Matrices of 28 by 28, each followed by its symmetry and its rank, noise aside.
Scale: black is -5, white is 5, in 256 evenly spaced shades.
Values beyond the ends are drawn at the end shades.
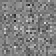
no symmetry, rank five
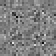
symmetric, rank four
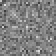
symmetric, rank five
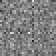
no symmetry, rank five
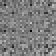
symmetric, rank four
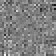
antisymmetric, rank four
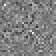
symmetric, rank five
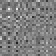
symmetric, rank three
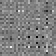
no symmetry, rank three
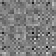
symmetric, rank four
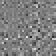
no symmetry, rank four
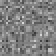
symmetric, rank three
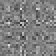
no symmetry, rank three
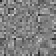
symmetric, rank five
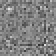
symmetric, rank five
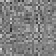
no symmetry, rank three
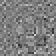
symmetric, rank four
